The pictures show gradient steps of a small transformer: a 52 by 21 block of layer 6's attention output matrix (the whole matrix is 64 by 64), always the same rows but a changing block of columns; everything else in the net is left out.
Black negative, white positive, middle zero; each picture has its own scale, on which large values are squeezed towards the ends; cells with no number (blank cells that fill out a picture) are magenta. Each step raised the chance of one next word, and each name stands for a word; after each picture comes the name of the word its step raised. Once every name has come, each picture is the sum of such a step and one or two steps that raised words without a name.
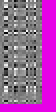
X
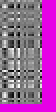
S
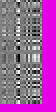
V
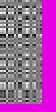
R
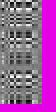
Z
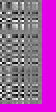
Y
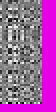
Y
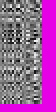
V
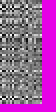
S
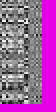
R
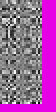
Z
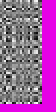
X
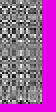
R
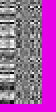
S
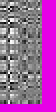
Z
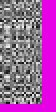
Y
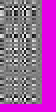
Y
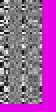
X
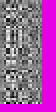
S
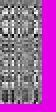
R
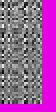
Z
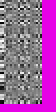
Z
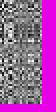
V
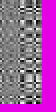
S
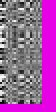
Z
